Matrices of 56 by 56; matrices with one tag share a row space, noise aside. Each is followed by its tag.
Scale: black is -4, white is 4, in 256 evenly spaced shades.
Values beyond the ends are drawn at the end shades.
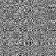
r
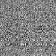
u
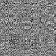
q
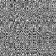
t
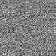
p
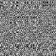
t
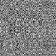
t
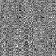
r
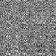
u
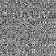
p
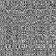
u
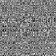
p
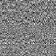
p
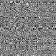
t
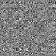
r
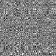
t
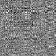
q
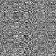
r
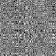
r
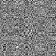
r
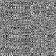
q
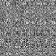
u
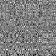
t
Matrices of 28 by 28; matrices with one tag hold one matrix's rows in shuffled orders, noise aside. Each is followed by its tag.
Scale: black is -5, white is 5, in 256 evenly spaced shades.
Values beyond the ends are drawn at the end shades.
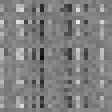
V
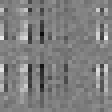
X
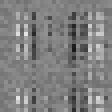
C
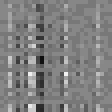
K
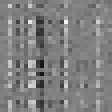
K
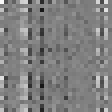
X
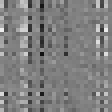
X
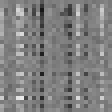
V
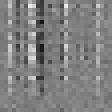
K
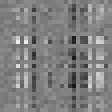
C
